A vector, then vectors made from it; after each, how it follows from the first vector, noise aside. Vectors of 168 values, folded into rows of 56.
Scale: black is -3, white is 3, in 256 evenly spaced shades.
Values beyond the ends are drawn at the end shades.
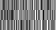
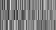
wrapped around, negated, shrunk.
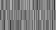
wrapped around, negated, shrunk.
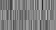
wrapped around, shrunk.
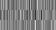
wrapped around, negated, shrunk.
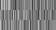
wrapped around, negated, shrunk.
